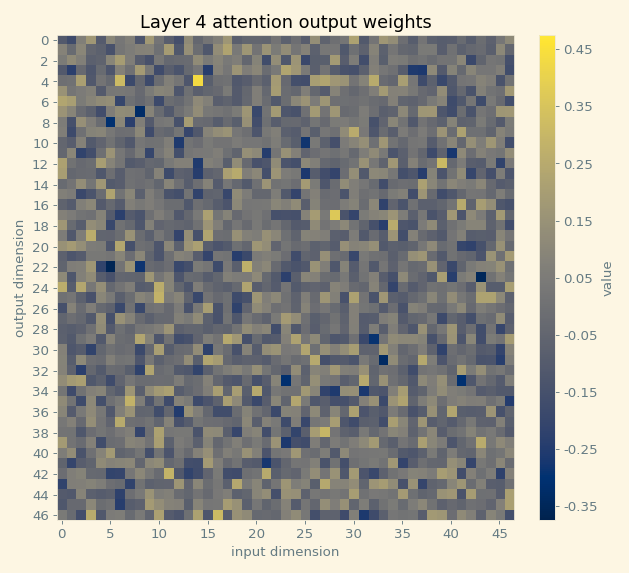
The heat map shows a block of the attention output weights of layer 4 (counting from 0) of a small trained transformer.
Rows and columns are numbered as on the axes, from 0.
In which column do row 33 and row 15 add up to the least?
23
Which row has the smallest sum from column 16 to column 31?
41
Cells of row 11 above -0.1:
39
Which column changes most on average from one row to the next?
14
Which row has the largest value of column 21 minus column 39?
30
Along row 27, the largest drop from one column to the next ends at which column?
5
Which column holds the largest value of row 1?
17
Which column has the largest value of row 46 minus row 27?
16
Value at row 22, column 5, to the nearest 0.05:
-0.35
